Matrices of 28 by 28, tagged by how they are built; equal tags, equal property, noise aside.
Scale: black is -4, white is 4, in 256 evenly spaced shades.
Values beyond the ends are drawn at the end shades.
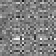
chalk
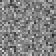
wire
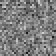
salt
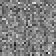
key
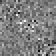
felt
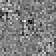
felt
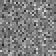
wire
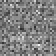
key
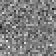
salt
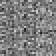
wire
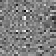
chalk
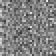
wire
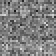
key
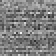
key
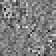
felt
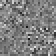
felt
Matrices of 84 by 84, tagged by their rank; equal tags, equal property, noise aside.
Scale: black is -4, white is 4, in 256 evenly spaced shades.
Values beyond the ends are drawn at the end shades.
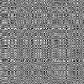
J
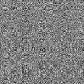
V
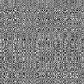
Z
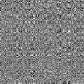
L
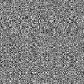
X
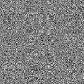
V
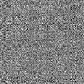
V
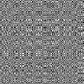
Z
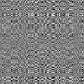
J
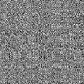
V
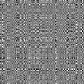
J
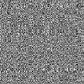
X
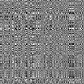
Z
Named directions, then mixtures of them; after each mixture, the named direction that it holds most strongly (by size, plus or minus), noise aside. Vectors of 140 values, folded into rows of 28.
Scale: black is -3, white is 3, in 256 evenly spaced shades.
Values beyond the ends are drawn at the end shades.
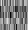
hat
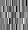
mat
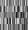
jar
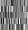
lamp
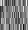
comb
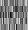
hat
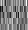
mat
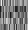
hat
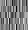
mat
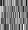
comb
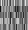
hat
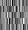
mat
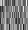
comb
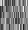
comb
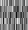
jar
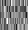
hat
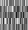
jar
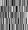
lamp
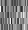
jar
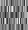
lamp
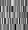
lamp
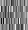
lamp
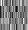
hat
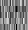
hat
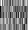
hat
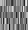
lamp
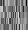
comb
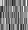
comb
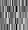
mat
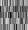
hat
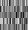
jar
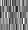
mat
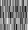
hat
